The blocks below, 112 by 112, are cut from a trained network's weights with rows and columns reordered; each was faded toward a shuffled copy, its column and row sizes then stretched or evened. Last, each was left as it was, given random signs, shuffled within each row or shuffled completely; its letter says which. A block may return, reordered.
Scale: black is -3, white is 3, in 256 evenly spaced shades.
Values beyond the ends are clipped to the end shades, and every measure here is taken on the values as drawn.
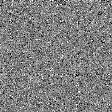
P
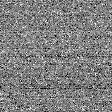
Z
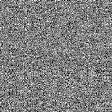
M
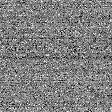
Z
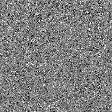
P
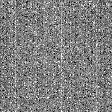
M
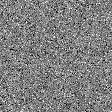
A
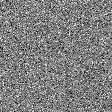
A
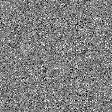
P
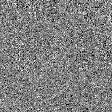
M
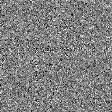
P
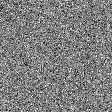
A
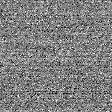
Z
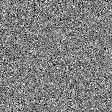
A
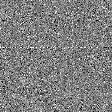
P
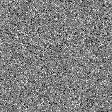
Z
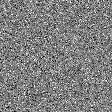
A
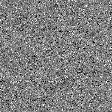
P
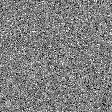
A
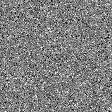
A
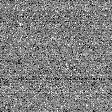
Z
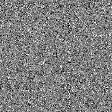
P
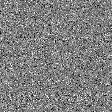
Z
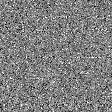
Z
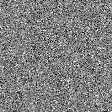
A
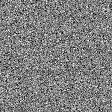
A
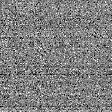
M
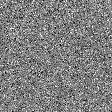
A
